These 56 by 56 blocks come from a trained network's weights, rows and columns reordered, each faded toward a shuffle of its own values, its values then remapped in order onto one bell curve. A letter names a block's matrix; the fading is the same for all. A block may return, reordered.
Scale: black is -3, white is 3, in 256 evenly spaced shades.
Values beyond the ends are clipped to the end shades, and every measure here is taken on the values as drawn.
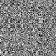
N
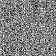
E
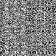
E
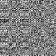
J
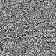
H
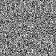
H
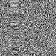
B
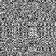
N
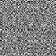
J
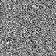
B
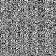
E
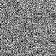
B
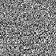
H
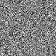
B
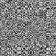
J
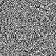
N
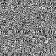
H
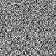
N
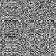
J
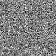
H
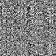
E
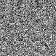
H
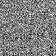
H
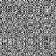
J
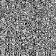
E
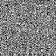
N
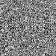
H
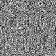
B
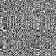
J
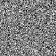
N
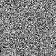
H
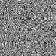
N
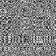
J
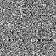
H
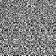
J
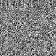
H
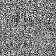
E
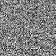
H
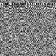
J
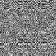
J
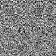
H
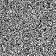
H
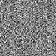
N
